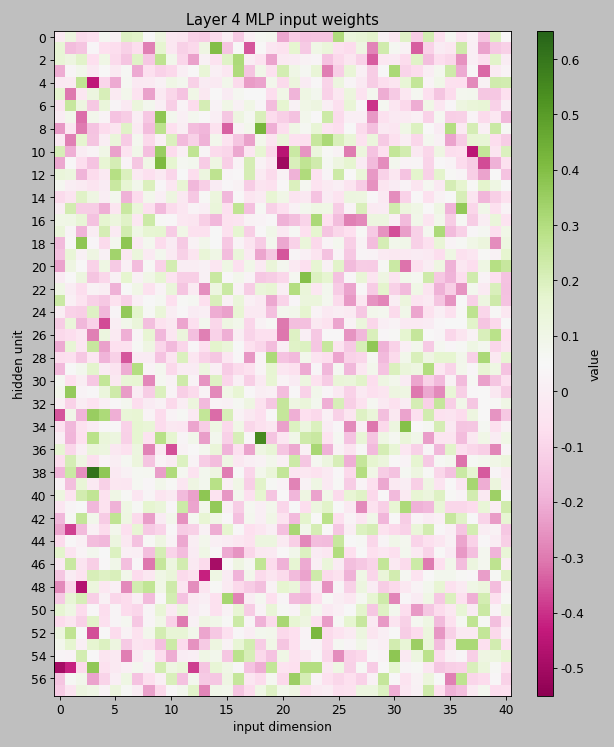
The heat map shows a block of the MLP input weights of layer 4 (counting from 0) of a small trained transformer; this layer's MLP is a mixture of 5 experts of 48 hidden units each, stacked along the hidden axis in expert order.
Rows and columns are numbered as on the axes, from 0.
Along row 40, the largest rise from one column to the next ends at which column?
13
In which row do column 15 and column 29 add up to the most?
49
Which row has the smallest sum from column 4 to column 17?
28
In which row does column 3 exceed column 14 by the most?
33
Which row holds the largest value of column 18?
35
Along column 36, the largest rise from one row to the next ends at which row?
38
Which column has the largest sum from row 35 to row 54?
27
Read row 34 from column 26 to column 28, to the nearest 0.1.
-0.3 0 -0.3
